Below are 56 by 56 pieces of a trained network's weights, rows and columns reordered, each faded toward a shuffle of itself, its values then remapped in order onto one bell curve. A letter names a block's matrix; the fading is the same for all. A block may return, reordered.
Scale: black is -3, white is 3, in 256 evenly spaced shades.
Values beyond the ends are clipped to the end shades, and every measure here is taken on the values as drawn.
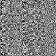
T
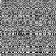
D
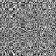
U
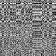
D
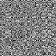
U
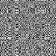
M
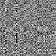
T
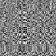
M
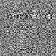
U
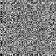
T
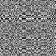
D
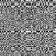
D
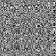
T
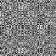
M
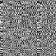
M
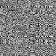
U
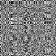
M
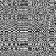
D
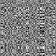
M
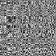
M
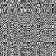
M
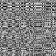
D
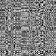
T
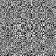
T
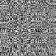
M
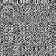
U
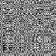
T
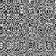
M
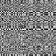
D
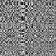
M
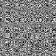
M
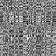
D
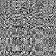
T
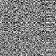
U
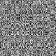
T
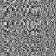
M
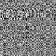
T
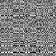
D
